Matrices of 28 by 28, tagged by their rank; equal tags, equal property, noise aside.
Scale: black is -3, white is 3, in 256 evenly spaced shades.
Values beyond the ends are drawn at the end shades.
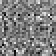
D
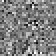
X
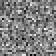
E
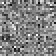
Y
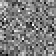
E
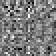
D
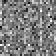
E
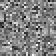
E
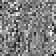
Y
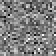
Y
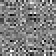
D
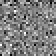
X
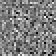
E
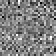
X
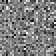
E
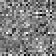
D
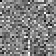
D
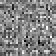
X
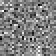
X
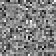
Y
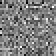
Y
